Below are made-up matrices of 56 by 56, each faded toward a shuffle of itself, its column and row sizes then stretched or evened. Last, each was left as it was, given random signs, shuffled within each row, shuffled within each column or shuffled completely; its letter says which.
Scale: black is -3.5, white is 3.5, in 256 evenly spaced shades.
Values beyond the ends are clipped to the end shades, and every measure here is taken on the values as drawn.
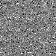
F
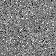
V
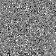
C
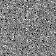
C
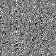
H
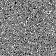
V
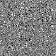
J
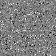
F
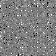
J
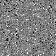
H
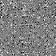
J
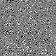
C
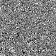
F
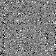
C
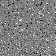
H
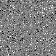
C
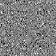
J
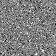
V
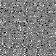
J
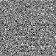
J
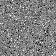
V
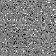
J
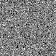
F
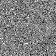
F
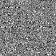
F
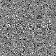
J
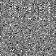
J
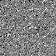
C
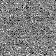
F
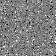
H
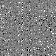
J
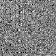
J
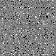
J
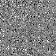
C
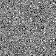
C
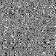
J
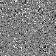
C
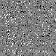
J
